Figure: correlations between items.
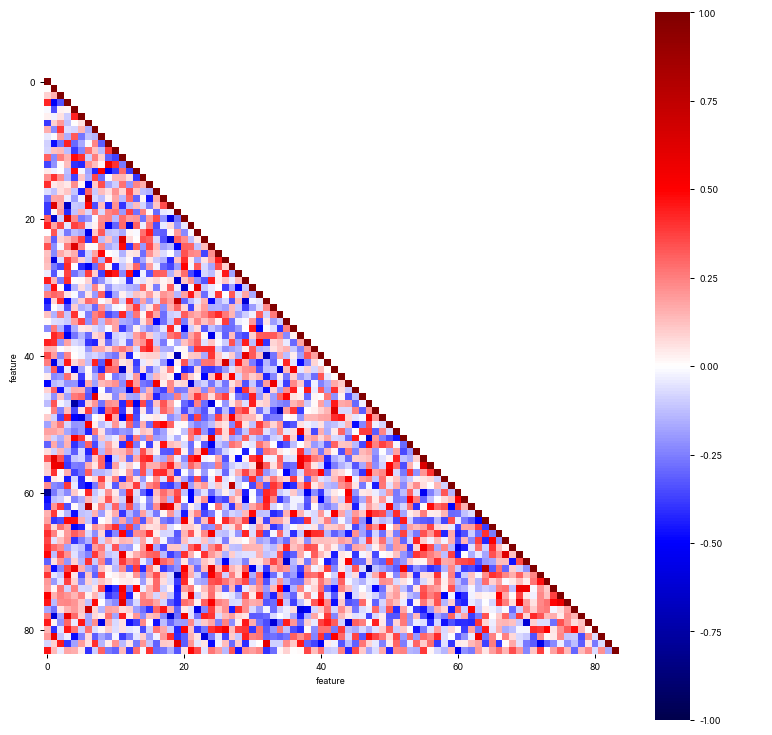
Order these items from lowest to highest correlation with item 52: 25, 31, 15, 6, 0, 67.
67, 31, 25, 6, 0, 15
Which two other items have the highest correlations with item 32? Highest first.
19, 82
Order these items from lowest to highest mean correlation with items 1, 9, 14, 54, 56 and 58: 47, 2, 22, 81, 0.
0, 81, 2, 22, 47
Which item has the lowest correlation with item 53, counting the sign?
24
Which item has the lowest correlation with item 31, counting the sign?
36
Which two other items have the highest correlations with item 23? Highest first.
11, 54
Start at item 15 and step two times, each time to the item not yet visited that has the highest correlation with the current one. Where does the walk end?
55
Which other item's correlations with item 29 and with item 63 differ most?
64
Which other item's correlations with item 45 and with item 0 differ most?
69
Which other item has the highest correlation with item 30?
22
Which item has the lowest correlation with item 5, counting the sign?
49
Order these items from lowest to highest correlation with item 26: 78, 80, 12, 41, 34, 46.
12, 78, 34, 46, 80, 41
